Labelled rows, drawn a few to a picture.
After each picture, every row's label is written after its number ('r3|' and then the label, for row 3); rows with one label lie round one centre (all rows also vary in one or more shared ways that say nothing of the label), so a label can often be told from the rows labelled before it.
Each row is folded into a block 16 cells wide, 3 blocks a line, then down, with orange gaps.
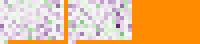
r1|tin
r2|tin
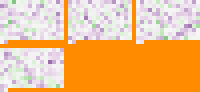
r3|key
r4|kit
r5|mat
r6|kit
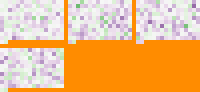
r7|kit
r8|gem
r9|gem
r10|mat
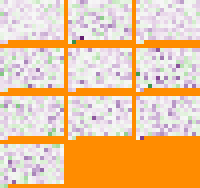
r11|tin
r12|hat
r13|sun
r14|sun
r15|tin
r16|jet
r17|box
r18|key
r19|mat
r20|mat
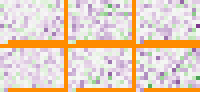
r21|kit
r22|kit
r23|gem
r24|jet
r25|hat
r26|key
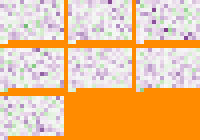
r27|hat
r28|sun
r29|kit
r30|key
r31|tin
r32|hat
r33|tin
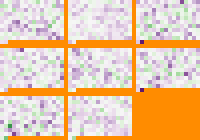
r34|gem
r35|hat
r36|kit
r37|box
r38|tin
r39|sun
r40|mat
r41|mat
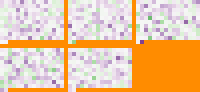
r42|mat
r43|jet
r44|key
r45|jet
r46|key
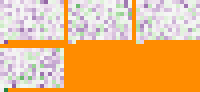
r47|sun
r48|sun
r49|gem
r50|hat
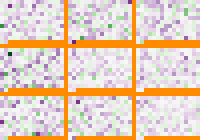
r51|key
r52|kit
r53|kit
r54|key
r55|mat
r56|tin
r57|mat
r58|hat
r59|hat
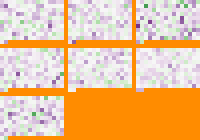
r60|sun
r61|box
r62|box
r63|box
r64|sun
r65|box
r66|key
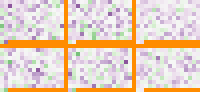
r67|hat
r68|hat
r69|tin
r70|mat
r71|key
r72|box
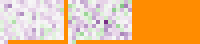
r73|box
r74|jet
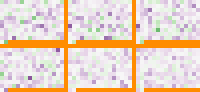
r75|key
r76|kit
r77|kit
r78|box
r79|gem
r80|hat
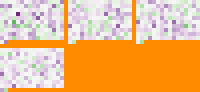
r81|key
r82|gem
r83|kit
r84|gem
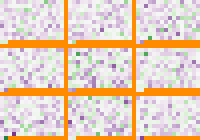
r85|tin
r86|sun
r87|kit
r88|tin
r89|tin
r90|tin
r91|hat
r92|sun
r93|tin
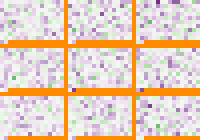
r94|kit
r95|tin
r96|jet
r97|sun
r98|box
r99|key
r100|mat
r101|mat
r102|kit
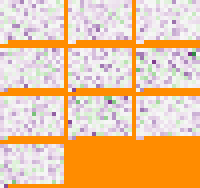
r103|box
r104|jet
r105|key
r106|jet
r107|sun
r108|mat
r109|key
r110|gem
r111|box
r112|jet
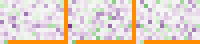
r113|box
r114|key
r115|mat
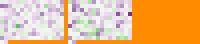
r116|key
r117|kit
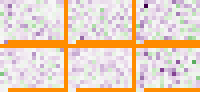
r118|hat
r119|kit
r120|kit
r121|hat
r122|hat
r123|sun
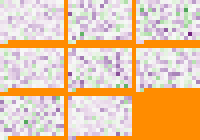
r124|tin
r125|jet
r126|kit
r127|gem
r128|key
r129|box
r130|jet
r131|key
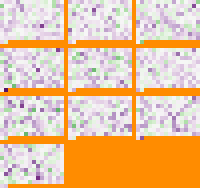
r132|gem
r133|sun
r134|jet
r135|tin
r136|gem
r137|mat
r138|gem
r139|kit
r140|tin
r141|hat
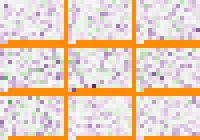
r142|key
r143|tin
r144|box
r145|tin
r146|kit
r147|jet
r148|gem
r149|sun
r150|gem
